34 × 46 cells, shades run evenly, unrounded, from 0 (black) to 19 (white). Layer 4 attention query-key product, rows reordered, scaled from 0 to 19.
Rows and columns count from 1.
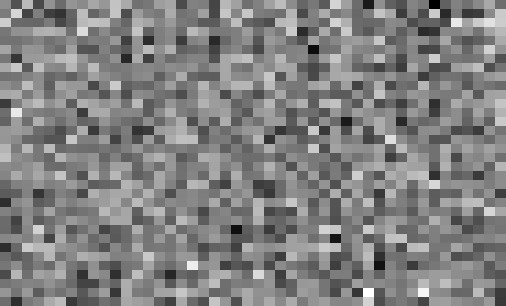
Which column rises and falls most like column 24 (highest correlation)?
17
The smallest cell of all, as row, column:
1, 40
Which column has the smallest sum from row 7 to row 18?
37
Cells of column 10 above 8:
28
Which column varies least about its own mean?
15
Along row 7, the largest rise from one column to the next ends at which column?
13
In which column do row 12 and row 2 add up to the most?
46
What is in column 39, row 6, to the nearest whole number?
5
